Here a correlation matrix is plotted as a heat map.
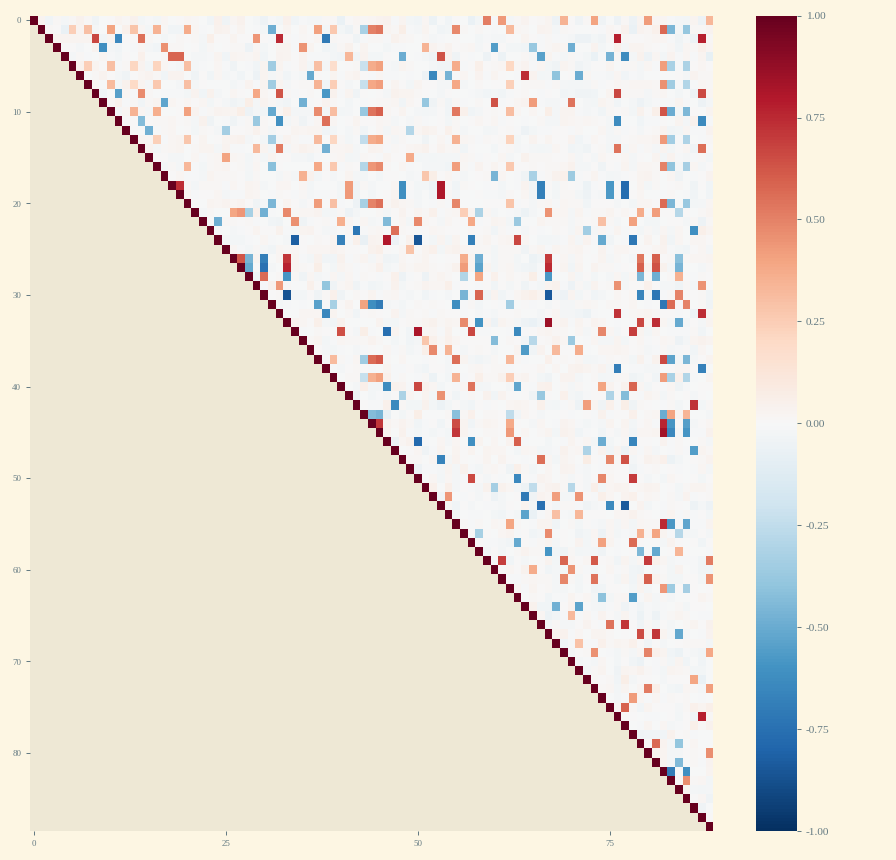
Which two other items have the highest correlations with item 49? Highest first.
15, 25
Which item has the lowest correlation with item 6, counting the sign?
52
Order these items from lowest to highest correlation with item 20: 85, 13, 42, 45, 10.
85, 42, 13, 10, 45
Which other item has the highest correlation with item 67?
33
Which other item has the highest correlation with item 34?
50
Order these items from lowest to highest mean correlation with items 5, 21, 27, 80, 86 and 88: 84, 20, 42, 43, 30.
30, 84, 43, 20, 42
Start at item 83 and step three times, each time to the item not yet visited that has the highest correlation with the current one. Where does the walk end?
43
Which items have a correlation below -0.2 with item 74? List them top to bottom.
24, 46, 63
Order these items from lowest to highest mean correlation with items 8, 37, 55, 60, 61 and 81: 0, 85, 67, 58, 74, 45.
85, 58, 74, 0, 67, 45
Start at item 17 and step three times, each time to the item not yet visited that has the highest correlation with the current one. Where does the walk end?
51
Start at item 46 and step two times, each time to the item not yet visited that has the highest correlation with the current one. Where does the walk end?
63
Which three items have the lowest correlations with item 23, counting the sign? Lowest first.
42, 86, 72
